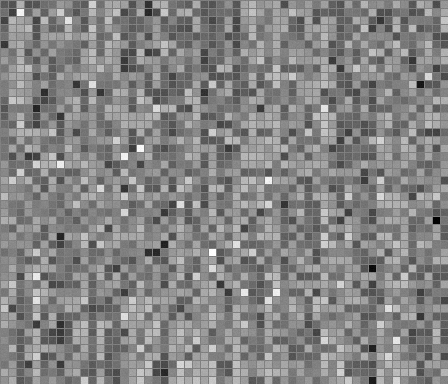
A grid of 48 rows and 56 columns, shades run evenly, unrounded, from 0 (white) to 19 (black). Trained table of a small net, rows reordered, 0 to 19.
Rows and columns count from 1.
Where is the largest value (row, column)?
28, 55
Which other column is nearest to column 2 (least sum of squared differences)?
4
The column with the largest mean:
47
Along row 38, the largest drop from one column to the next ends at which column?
34
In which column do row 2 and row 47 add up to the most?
20
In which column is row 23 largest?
46
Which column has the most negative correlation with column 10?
39
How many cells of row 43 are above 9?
31
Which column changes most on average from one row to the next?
5
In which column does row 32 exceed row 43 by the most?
19
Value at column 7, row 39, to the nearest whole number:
9
